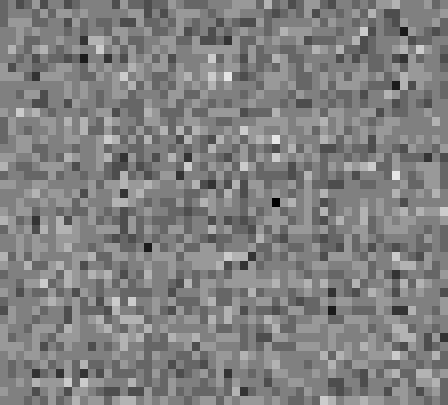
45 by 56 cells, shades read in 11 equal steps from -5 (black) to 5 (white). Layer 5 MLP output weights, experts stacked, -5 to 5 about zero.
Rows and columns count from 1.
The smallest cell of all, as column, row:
35, 23
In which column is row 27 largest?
33
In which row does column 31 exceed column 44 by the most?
15
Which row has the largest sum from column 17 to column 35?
36
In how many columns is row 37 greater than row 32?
18
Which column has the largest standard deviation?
50
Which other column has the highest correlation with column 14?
9
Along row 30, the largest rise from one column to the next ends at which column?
32
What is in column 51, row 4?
-4
